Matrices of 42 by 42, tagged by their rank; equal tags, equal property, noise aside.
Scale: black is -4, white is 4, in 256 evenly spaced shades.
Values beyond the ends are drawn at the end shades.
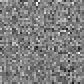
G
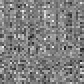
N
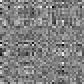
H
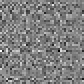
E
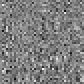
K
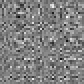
E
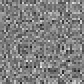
G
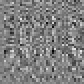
E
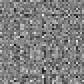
N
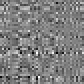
H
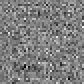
G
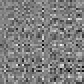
E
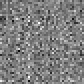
G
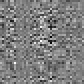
H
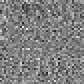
G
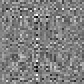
H
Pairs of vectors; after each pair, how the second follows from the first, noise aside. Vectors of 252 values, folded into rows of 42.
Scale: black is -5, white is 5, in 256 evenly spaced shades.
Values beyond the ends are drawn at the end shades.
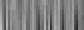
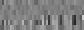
wrapped around, partly zeroed.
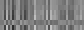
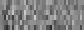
sign-scrambled.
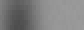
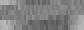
wrapped around, negated, partly zeroed.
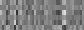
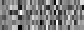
wrapped around, negated, scaled up.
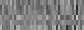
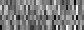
negated, scaled up.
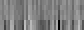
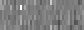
wrapped around, negated, partly zeroed.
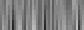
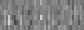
wrapped around, negated, partly zeroed.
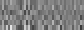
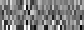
scaled up.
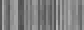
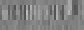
wrapped around, partly zeroed.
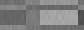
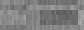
negated, shrunk.
